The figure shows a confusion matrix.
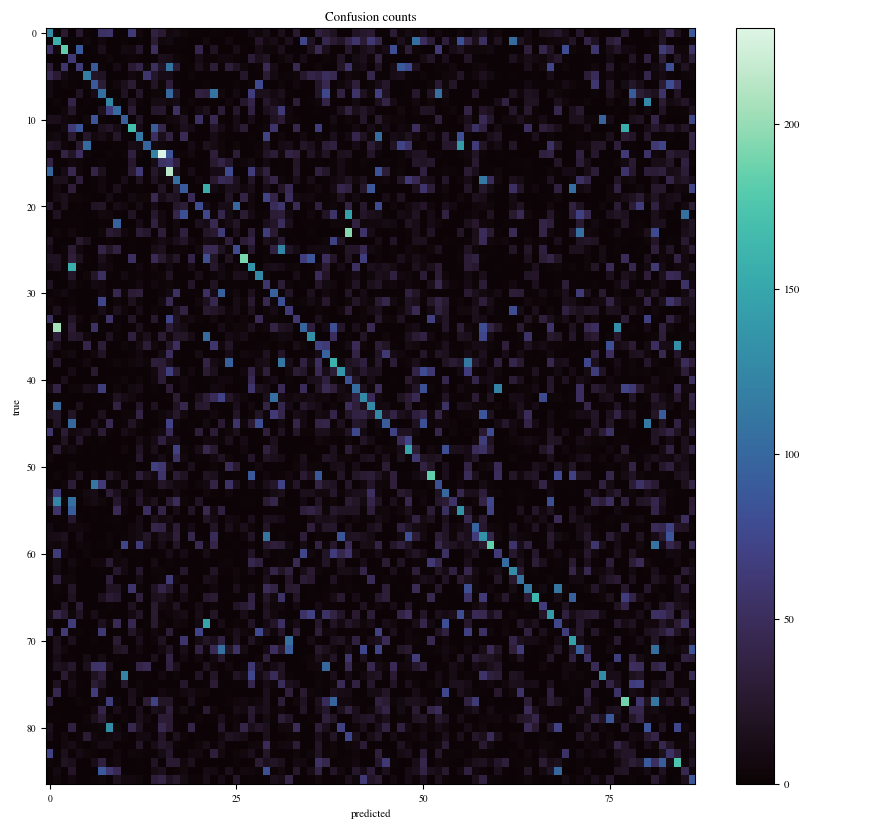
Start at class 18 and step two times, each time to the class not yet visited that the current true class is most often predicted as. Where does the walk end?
40
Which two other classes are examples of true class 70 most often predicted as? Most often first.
32, 18
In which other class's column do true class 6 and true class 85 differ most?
68
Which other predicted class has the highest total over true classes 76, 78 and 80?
8
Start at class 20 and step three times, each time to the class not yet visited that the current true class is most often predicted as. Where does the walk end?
7
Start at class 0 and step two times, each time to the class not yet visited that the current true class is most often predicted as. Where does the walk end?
42
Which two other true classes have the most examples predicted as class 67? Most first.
54, 4
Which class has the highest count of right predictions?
16
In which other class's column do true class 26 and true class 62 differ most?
21
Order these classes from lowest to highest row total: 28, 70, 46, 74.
28, 70, 74, 46
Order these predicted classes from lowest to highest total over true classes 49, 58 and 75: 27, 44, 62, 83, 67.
44, 62, 67, 27, 83
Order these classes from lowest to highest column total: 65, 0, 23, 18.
65, 18, 23, 0
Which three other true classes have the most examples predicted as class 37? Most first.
73, 7, 36
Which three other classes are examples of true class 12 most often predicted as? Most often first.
44, 55, 29
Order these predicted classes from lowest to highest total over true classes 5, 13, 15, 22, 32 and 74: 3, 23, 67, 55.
3, 23, 67, 55
